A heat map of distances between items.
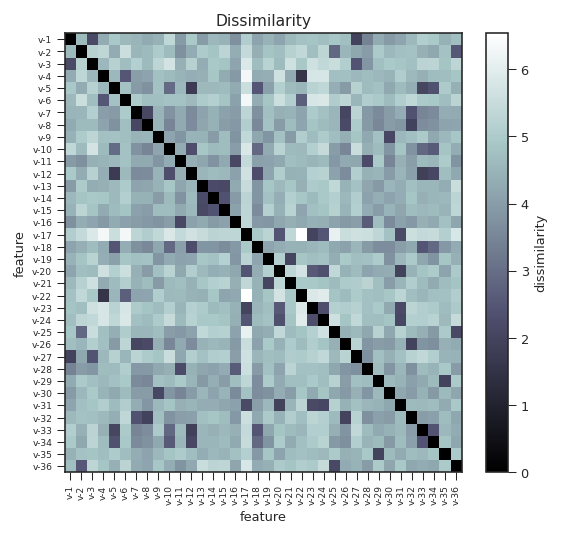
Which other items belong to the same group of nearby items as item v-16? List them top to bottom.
v-11, v-28
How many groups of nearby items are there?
11
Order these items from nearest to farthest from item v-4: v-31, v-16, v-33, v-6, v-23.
v-6, v-16, v-33, v-31, v-23
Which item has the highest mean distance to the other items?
v-17
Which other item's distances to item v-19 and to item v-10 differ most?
v-21
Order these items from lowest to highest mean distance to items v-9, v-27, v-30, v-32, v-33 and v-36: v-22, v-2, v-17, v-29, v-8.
v-8, v-2, v-29, v-22, v-17
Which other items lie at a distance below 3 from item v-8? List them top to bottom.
v-7, v-26, v-32
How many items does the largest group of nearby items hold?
6
